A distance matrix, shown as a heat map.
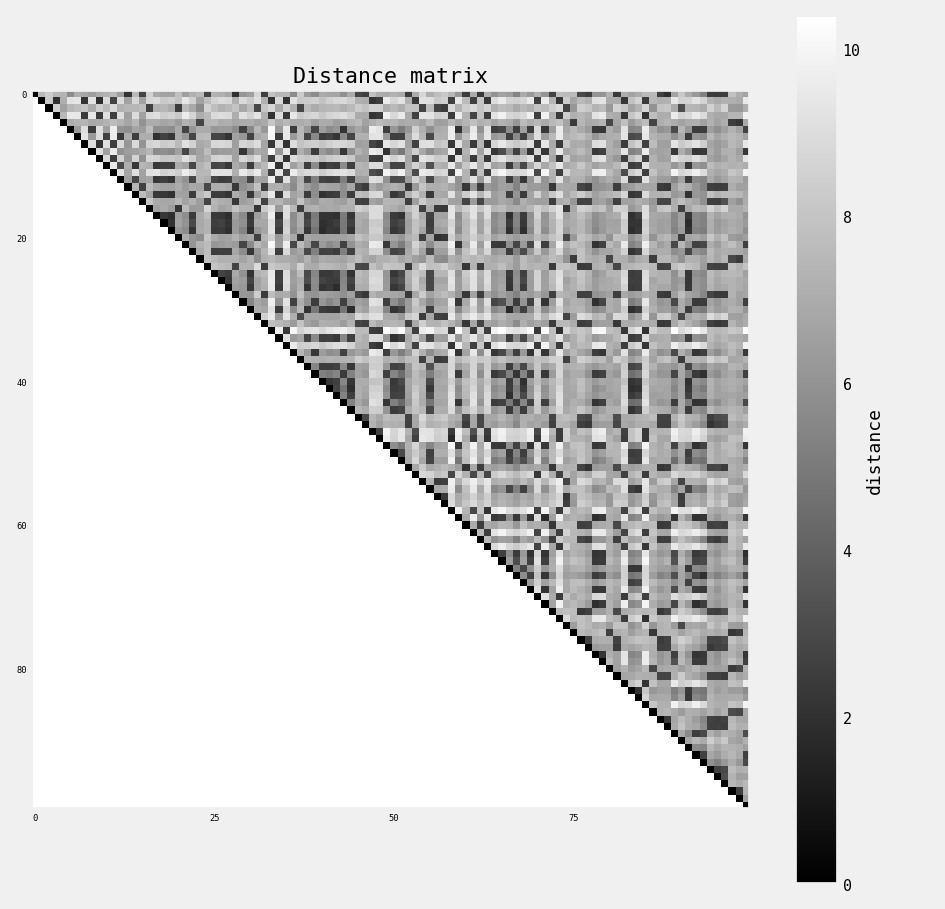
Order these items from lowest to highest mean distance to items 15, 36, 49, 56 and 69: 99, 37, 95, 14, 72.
99, 95, 72, 37, 14
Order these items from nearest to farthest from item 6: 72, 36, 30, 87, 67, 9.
30, 67, 36, 87, 72, 9
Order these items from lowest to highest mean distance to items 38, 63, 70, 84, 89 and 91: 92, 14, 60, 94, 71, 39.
14, 39, 92, 71, 94, 60
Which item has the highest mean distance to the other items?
33
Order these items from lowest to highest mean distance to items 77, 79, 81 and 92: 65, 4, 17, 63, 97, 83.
65, 83, 17, 4, 97, 63
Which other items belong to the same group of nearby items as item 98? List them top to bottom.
4, 23, 75, 80, 86, 97
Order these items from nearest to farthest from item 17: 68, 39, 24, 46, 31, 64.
68, 39, 64, 31, 46, 24
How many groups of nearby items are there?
6
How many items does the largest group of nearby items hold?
26
